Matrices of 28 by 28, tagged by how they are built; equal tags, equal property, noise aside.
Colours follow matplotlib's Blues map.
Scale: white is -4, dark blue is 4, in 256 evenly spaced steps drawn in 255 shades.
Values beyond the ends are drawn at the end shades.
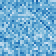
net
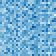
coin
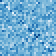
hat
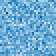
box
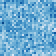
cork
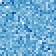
hat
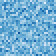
box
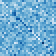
hat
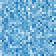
coin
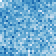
cork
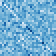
hat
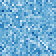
hat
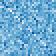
hat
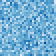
box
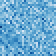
net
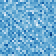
net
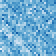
net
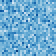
coin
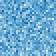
box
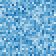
coin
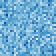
box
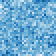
cork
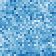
cork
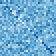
hat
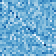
hat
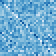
hat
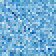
hat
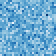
box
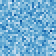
box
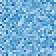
coin
